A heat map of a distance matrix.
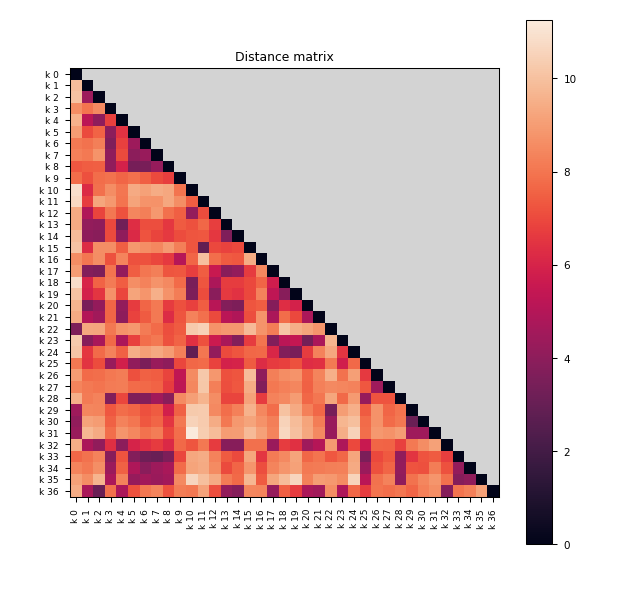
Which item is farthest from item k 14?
k 0
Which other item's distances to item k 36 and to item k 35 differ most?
k 2
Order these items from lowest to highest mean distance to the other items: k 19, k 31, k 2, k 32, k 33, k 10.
k 32, k 33, k 2, k 19, k 10, k 31
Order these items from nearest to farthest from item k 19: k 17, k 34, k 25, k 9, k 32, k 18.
k 18, k 17, k 32, k 25, k 9, k 34
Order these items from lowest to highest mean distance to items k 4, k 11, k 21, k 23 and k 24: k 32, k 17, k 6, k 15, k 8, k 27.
k 17, k 32, k 15, k 8, k 6, k 27
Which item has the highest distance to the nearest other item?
k 9
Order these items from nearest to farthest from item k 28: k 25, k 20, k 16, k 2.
k 25, k 16, k 20, k 2
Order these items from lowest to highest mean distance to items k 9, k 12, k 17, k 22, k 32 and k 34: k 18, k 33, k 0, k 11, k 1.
k 1, k 33, k 18, k 0, k 11
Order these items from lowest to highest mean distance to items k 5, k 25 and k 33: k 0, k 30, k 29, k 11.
k 29, k 30, k 0, k 11
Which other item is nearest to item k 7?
k 33
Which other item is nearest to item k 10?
k 24
